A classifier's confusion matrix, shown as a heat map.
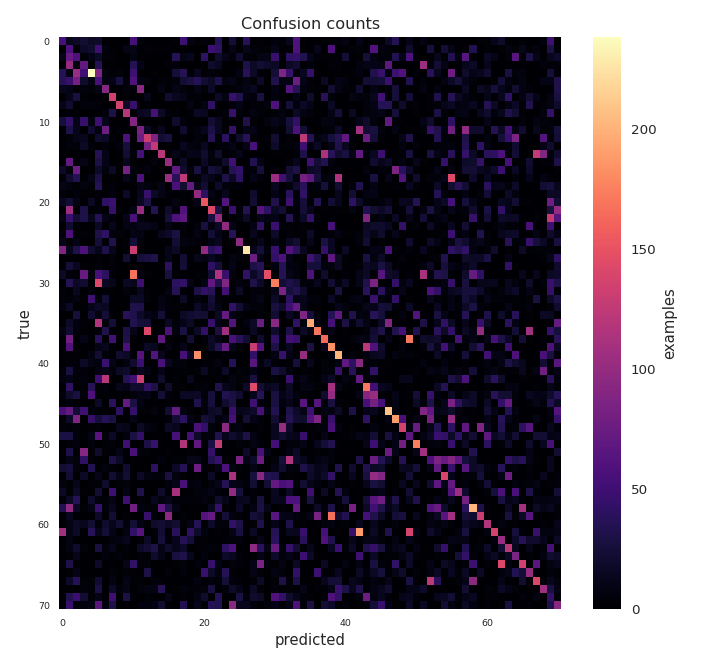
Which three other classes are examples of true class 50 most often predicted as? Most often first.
22, 17, 48
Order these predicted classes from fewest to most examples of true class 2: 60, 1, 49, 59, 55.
59, 60, 55, 49, 1
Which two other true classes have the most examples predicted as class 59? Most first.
36, 48
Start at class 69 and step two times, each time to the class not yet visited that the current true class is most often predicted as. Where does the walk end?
27
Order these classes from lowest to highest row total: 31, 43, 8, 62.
62, 8, 31, 43
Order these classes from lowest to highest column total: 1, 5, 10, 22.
22, 10, 5, 1
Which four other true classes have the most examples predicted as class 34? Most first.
12, 39, 17, 45
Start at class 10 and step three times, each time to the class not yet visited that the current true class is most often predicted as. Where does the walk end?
3
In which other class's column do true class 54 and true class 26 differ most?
10
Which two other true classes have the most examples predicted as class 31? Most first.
48, 4
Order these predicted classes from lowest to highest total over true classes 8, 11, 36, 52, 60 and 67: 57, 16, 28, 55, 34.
16, 34, 28, 57, 55
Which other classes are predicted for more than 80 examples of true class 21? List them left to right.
1, 11, 70
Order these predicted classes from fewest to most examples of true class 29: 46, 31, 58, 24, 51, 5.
24, 46, 31, 5, 58, 51
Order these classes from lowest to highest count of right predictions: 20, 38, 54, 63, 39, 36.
63, 54, 20, 36, 38, 39
